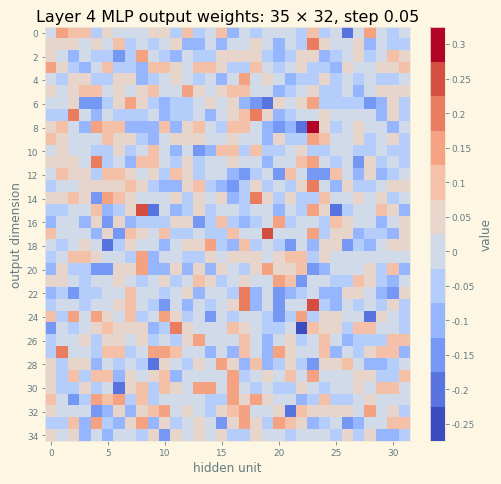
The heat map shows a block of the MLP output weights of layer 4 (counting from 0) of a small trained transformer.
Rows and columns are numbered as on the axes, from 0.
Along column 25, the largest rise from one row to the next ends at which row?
16
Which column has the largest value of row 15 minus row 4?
8
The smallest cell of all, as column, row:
22, 25
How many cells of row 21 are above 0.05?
4
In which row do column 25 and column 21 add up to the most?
12
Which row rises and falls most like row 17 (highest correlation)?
29
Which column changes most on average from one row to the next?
23
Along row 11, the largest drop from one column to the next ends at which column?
5
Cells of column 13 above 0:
15
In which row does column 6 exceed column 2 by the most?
31
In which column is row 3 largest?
0
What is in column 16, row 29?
0.15
